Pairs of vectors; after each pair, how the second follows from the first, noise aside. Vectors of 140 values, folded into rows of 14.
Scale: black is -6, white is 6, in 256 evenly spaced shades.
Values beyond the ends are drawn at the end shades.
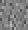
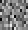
scaled up.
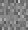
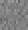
negated, shrunk.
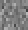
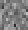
copied.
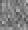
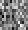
wrapped around, negated, scaled up.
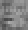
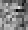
reversed, scaled up.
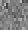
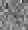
copied.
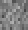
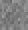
negated, shrunk.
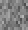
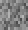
copied.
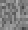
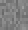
negated, shrunk.
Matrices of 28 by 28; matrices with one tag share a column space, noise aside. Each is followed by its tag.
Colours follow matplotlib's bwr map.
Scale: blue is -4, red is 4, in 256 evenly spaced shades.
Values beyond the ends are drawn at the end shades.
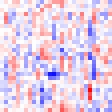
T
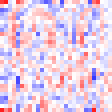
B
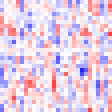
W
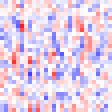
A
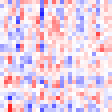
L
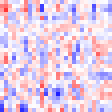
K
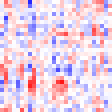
W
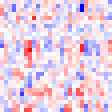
K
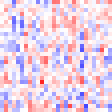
L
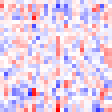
K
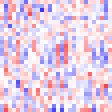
K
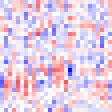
W
